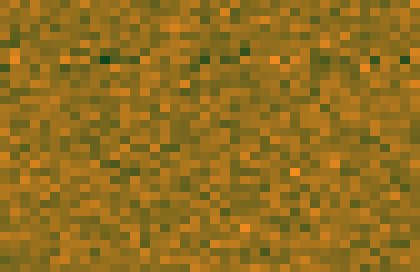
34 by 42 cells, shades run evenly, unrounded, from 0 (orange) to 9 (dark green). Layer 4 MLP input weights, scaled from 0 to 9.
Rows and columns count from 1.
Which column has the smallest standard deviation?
8
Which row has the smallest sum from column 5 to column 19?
33
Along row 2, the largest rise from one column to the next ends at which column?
24
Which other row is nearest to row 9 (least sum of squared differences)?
10
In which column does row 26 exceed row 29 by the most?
25
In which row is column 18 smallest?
4
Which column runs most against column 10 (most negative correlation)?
40
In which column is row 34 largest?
37
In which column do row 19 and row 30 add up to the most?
15
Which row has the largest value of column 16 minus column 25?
20
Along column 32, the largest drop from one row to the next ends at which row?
27
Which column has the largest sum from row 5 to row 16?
11
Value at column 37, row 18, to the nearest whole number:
6
